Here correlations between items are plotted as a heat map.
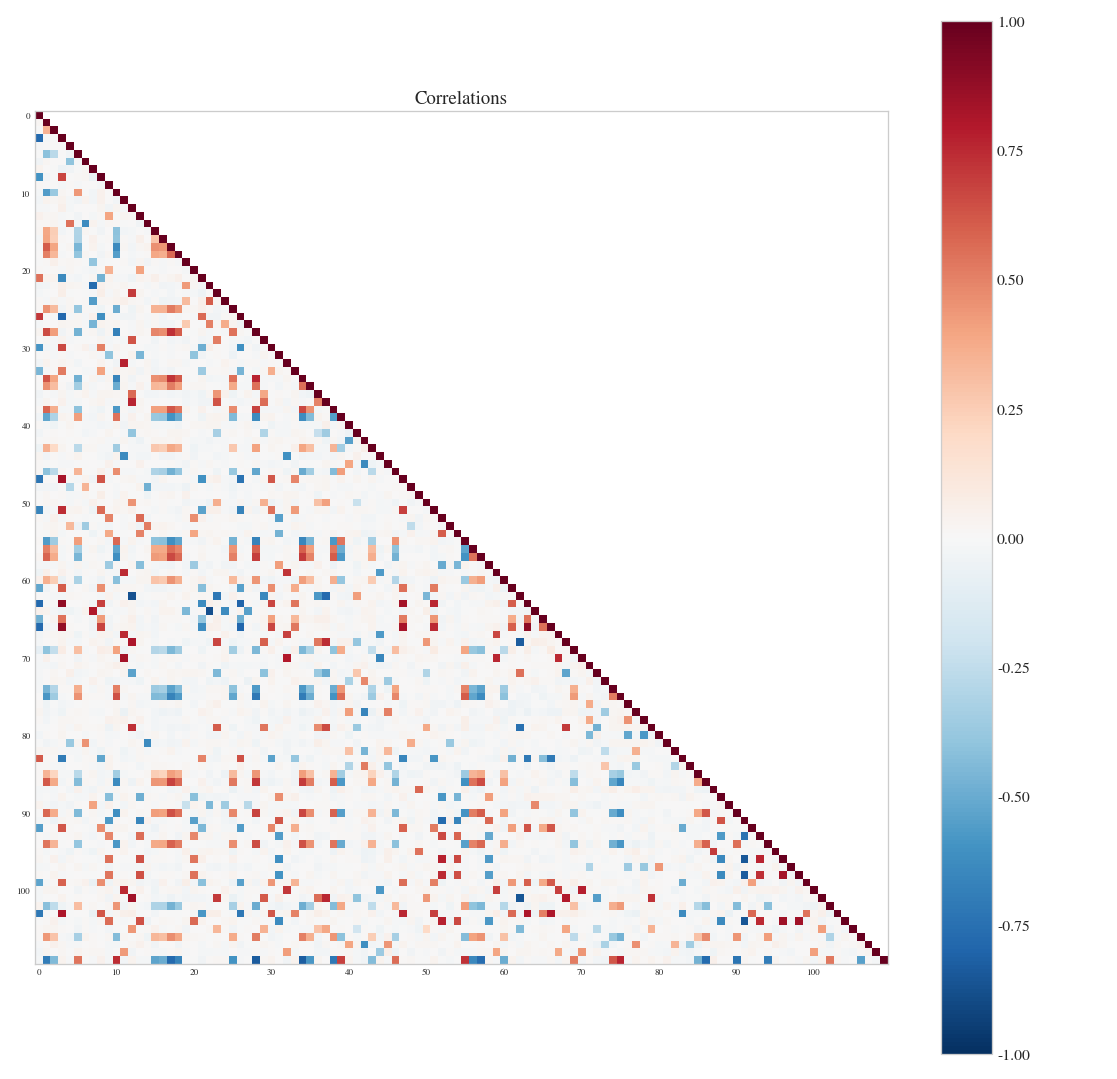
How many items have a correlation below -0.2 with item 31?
9
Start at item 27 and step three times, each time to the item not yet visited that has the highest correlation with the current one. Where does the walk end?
19
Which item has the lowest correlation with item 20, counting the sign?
91
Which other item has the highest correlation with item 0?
26
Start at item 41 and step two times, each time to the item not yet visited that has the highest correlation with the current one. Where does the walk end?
72
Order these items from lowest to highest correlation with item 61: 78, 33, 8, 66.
78, 33, 8, 66
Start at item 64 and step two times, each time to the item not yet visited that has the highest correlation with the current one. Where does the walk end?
89
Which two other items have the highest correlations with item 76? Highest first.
78, 71
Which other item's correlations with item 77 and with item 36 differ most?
42
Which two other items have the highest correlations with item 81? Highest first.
6, 48
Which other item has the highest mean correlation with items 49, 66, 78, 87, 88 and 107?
95
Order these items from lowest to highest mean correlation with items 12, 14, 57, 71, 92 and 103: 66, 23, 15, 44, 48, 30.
48, 44, 15, 23, 30, 66
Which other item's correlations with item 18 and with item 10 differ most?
109
